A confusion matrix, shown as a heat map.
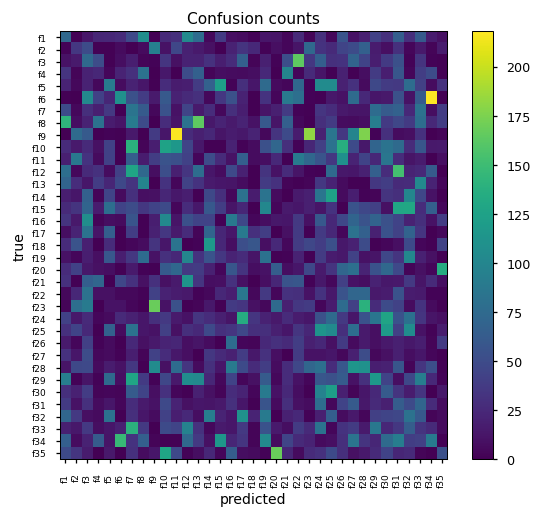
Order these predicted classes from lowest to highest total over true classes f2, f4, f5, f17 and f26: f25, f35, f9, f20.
f20, f35, f9, f25
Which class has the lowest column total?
f18
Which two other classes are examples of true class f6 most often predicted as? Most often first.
f34, f3
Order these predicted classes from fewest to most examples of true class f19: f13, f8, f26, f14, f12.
f26, f13, f14, f8, f12
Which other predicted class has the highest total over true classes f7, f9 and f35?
f11
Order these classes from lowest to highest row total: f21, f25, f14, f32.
f21, f14, f32, f25
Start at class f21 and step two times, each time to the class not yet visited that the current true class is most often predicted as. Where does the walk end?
f31
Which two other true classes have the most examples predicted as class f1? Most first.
f8, f29
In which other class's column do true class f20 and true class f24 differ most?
f35
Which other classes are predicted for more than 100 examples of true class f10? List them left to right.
f7, f11, f26
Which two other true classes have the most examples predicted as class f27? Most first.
f28, f9
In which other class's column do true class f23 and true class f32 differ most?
f9
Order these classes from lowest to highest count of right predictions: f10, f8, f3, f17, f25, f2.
f2, f8, f3, f17, f25, f10
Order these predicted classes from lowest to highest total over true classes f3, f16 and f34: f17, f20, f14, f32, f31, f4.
f20, f32, f14, f4, f17, f31
